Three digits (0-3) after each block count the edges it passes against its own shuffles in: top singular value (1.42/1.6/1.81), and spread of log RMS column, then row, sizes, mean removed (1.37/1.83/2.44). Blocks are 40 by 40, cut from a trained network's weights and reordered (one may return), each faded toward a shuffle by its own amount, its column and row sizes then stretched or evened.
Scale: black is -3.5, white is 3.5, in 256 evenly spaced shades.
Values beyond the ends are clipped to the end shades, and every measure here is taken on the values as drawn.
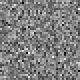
0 0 0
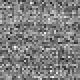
0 0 0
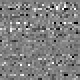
1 0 3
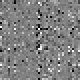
1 3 1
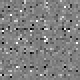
0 2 2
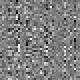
2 3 0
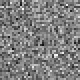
2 0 0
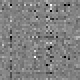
0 2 1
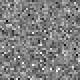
0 1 0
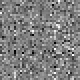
0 2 0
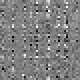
0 3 1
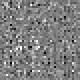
0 2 2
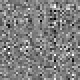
2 2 1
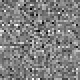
0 1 2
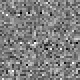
0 0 2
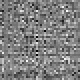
0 3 0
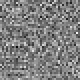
3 0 0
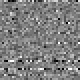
3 0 2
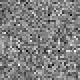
1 0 1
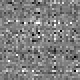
0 2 2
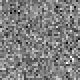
0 1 0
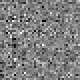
1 1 1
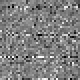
3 0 2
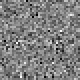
0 0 1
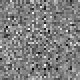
0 2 1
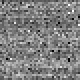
1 0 0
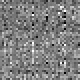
0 3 1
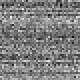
3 0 1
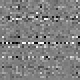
3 1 3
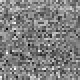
0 1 1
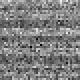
3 1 0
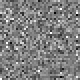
2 2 1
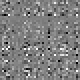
0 3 3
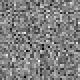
2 0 0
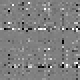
3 2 3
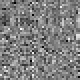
3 1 0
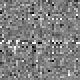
1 1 2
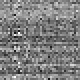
3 2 0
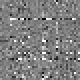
2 2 2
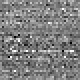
1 1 2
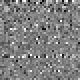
2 0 2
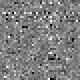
1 0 1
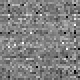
1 1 1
